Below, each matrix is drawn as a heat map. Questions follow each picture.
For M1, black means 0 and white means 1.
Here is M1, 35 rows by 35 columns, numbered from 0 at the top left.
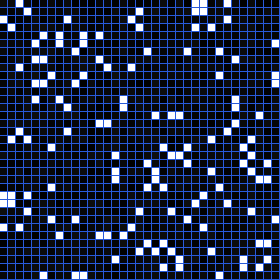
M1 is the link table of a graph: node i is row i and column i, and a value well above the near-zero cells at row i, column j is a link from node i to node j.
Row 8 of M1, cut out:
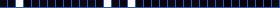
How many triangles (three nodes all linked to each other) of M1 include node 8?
1
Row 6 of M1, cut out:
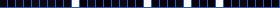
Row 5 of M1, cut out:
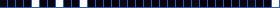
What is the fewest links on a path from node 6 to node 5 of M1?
3
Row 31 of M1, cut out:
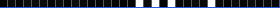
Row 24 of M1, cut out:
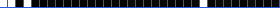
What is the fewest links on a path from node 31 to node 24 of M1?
3
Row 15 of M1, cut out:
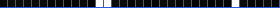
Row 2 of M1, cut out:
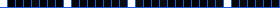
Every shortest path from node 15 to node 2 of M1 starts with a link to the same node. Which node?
node 13
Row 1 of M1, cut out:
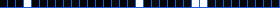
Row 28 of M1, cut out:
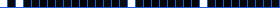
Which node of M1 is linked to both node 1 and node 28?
node 25
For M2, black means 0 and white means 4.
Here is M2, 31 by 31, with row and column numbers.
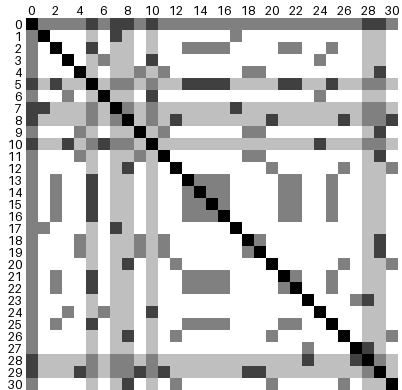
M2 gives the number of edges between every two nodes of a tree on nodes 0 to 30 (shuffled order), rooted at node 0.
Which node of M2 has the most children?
5
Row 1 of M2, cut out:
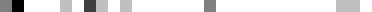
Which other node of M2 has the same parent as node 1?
17
